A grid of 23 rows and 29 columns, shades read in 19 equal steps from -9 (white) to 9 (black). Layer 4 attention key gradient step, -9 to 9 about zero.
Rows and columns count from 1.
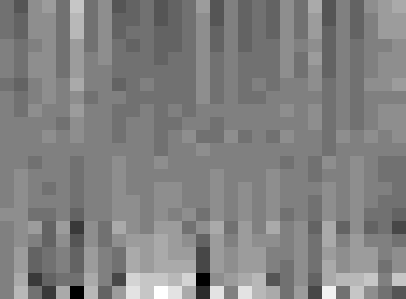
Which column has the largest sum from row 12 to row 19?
6
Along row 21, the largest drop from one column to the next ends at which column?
16
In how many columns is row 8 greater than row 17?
15
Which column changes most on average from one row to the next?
29
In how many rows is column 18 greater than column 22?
7
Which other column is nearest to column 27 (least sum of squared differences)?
25
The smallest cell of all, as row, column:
23, 12
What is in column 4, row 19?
2
